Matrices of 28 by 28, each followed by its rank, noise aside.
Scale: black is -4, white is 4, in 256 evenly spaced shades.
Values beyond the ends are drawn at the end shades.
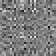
three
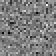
eight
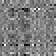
four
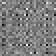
three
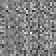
six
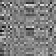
three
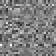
four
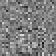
six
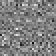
six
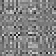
three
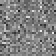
six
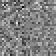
six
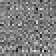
six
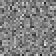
eight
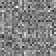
six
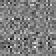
four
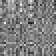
three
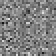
six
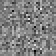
eight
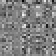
three
